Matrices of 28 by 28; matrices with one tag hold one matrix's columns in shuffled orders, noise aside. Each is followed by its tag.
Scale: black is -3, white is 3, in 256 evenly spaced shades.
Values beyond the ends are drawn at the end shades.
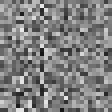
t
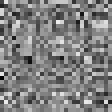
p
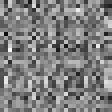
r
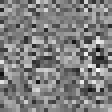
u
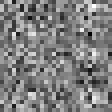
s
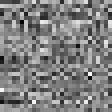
p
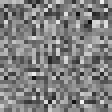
p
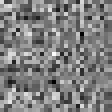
s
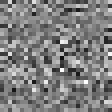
u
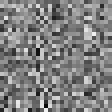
t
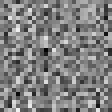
t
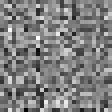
t
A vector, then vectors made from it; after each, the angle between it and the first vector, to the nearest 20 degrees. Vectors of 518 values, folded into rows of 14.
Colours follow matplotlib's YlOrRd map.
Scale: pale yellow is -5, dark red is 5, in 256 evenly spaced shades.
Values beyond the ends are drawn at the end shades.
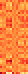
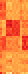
60 degrees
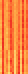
80 degrees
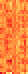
40 degrees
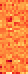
40 degrees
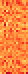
120 degrees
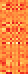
120 degrees
